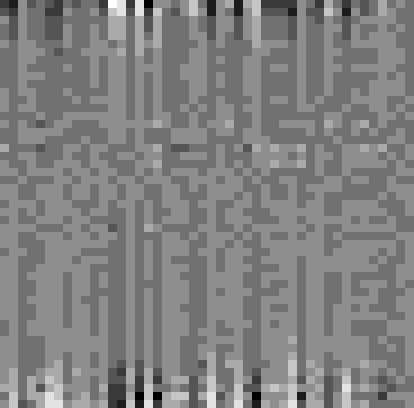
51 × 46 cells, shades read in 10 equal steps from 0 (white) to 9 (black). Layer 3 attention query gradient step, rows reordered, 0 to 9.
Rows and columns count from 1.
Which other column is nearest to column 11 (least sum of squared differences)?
8
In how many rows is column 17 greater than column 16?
19
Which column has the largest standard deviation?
16
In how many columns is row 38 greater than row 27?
4
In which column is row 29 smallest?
17
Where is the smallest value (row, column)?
1, 13
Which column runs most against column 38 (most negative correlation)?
42
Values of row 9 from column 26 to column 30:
5 5 4 4 5
